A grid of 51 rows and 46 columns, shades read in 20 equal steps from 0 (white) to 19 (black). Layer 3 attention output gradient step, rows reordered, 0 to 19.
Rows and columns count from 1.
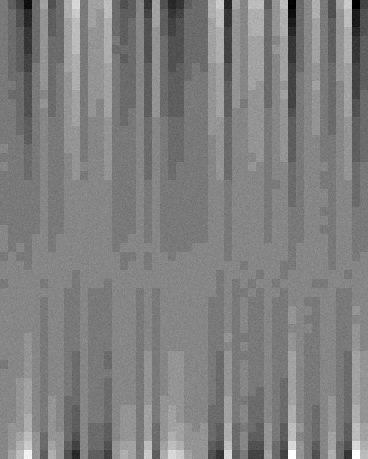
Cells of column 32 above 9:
19
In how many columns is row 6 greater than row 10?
17
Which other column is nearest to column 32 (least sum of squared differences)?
33
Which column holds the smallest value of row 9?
10
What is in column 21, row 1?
13
